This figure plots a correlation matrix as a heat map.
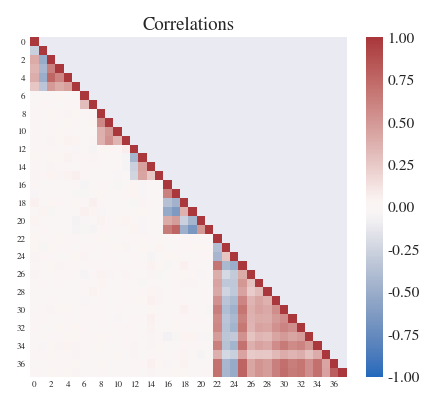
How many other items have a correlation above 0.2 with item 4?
4
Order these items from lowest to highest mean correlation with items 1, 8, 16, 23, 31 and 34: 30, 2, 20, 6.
2, 6, 20, 30
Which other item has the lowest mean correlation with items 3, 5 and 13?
1
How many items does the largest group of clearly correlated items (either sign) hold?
16
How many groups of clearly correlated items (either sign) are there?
6
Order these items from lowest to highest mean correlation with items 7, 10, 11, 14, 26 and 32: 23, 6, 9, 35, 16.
23, 16, 6, 35, 9
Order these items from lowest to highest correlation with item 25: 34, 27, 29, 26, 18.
18, 26, 27, 29, 34
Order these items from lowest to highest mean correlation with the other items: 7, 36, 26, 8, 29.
7, 8, 26, 29, 36
